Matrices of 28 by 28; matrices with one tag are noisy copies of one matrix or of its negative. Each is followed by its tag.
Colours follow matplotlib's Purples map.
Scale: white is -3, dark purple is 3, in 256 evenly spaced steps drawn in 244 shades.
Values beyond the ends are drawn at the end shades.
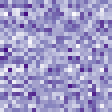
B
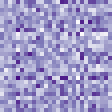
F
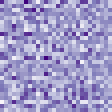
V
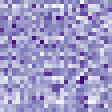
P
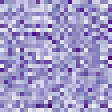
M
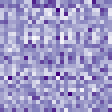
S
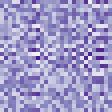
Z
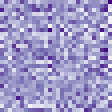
M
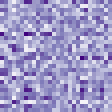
V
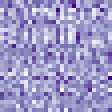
S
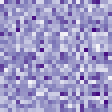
F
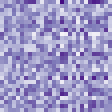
F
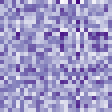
F
